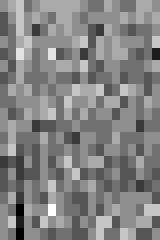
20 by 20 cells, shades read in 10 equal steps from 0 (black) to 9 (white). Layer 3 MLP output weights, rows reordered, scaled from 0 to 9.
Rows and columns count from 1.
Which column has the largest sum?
7
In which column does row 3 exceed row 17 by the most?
3
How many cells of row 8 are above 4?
14
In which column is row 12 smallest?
10
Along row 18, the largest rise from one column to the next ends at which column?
4
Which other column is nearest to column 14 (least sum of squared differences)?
19
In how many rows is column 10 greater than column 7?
6
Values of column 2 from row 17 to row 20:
6 4 7 4
